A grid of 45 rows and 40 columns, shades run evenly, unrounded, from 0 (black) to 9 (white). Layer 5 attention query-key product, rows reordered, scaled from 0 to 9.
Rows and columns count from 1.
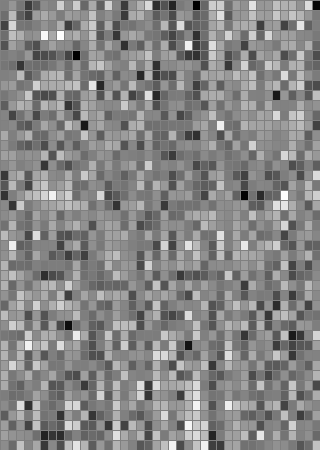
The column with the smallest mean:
4
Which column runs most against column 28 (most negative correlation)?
22
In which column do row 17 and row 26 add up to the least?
9
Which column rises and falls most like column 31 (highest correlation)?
38
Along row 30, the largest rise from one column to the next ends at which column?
25
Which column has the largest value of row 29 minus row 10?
20
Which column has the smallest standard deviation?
30
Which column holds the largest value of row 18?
40
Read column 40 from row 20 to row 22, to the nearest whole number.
7 6 4
